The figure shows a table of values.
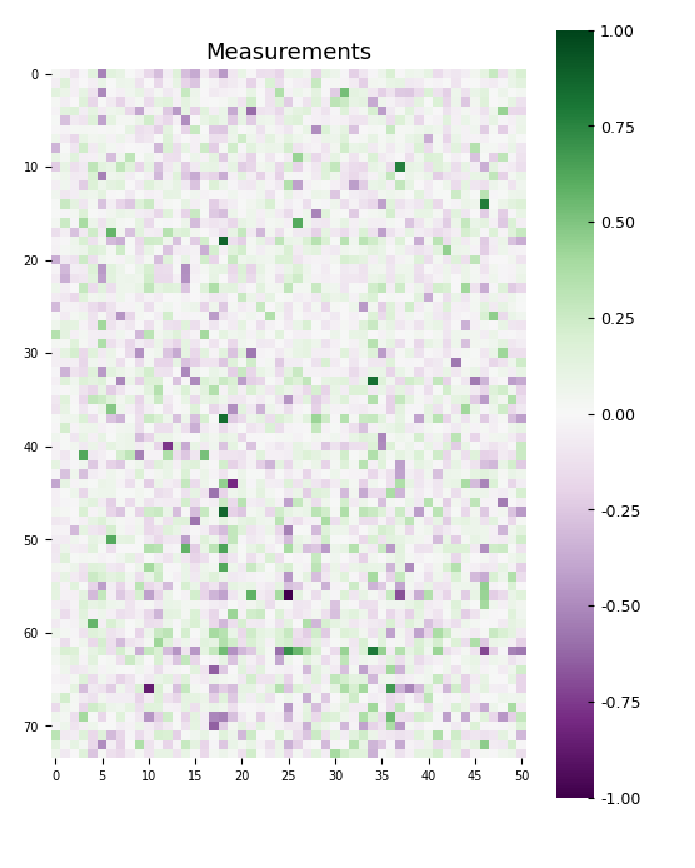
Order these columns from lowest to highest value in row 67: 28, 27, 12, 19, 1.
27, 19, 12, 28, 1
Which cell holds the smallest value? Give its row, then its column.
56, 25
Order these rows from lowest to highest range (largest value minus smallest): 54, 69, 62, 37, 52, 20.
52, 20, 54, 69, 37, 62
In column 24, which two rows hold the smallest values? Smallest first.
62, 63
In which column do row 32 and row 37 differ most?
18
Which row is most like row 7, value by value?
24
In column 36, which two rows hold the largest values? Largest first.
66, 69
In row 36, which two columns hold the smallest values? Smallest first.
19, 22
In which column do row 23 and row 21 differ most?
5
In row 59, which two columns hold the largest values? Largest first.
4, 27
